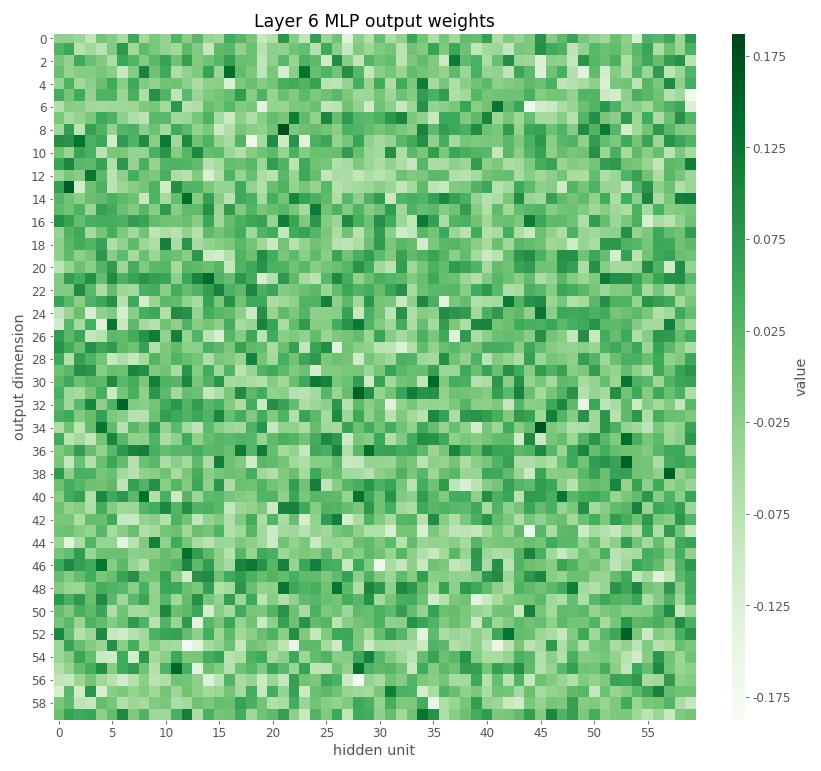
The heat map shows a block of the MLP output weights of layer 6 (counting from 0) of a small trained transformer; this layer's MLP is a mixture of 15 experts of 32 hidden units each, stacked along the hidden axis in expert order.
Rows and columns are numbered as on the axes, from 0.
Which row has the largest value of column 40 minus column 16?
7
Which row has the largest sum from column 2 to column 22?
21
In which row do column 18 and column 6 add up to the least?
24
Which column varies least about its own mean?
46
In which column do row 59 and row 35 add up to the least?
27
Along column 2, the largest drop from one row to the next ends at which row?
23
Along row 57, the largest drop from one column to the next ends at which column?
4
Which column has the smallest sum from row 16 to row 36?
31
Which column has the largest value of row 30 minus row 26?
15
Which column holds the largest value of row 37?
53
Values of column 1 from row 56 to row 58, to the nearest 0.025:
-0.1 0.025 0.025
